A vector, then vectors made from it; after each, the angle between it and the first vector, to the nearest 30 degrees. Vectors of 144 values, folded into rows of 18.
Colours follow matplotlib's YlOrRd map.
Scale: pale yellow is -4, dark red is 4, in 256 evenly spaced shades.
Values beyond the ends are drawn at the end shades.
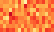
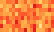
90 degrees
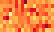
150 degrees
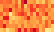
150 degrees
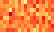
30 degrees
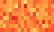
30 degrees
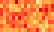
90 degrees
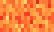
60 degrees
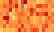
150 degrees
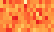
60 degrees
